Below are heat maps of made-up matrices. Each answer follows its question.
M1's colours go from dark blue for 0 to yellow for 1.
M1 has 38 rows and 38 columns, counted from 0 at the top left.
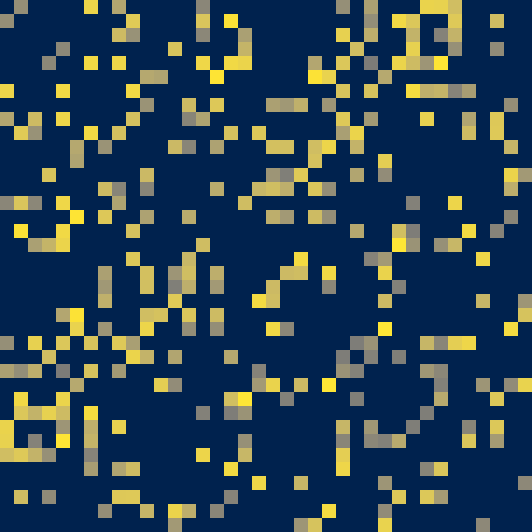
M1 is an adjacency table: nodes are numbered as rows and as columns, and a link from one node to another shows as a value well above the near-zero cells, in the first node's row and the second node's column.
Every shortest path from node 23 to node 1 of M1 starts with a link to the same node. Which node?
node 20
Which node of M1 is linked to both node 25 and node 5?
node 10
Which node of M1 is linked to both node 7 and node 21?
node 19
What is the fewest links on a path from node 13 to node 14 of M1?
2
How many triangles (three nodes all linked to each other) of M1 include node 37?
5
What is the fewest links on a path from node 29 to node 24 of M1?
2
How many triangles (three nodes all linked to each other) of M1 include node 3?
5
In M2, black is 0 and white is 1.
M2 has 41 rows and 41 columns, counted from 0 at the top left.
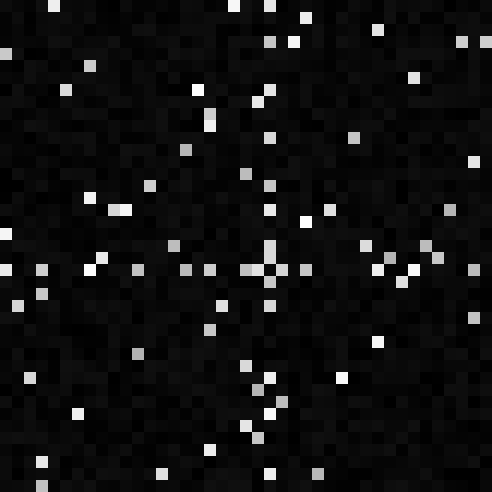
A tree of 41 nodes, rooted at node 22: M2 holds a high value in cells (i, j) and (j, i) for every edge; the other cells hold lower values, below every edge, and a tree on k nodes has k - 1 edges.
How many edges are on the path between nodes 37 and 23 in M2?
3
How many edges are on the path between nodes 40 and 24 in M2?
2
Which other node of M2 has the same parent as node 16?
5
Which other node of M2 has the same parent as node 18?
1
